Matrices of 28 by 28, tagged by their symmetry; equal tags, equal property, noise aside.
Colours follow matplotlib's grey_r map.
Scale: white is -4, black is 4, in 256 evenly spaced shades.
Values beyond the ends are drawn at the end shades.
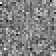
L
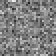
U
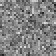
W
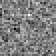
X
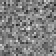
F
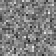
L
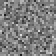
U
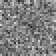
W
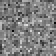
F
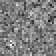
W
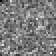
W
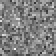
L
